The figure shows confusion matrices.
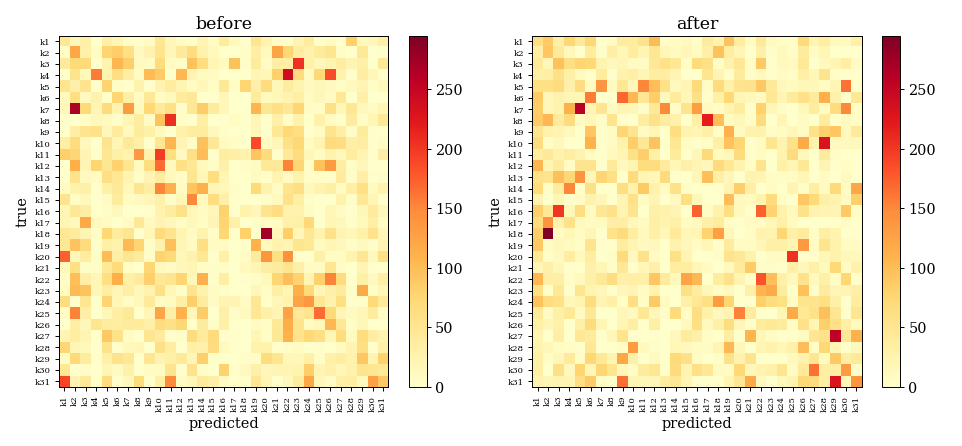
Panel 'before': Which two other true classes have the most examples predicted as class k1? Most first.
k31, k20
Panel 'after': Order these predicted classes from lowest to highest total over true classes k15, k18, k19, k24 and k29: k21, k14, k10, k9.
k21, k14, k10, k9
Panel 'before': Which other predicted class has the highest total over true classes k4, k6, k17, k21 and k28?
k22
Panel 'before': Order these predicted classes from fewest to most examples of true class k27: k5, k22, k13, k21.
k21, k13, k5, k22
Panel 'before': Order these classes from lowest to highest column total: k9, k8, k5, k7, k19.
k8, k9, k7, k19, k5
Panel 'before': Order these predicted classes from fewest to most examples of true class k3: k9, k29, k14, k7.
k9, k29, k14, k7
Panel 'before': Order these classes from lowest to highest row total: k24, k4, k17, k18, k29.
k17, k29, k24, k18, k4
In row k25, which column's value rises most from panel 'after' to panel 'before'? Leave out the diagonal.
k2
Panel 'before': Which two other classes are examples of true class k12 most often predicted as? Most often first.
k10, k22
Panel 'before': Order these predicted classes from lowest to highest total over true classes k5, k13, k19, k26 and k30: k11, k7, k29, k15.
k15, k29, k7, k11
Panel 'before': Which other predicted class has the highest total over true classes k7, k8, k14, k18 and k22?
k11
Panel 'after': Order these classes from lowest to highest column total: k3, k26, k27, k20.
k27, k20, k3, k26
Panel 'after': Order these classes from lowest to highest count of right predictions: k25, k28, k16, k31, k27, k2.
k27, k28, k2, k25, k31, k16
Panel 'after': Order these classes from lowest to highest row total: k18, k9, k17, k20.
k17, k20, k9, k18
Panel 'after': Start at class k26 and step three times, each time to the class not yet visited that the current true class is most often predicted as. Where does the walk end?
k6
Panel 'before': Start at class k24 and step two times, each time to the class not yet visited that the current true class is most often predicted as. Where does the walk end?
k29
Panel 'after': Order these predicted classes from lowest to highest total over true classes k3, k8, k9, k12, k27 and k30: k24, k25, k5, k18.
k25, k24, k18, k5
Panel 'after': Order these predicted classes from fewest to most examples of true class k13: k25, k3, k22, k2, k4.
k25, k22, k2, k4, k3
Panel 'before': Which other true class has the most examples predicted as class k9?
k4
